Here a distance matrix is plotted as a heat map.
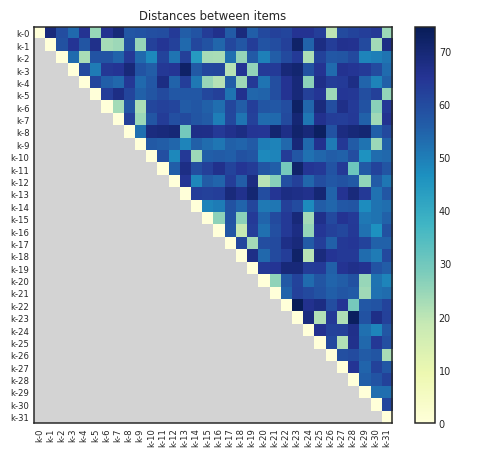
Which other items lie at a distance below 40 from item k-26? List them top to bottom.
k-0, k-5, k-31
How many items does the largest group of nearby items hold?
6
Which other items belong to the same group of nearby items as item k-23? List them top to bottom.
k-25, k-27
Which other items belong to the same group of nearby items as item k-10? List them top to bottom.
k-14
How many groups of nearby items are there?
9
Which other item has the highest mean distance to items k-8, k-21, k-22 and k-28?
k-23
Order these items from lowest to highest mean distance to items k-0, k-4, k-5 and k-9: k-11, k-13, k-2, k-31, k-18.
k-31, k-2, k-18, k-13, k-11
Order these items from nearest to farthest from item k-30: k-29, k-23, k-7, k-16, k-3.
k-7, k-16, k-29, k-3, k-23
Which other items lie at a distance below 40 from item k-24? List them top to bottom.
k-2, k-4, k-15, k-16, k-18
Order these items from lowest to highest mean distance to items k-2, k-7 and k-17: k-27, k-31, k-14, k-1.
k-1, k-14, k-31, k-27
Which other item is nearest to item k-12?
k-20
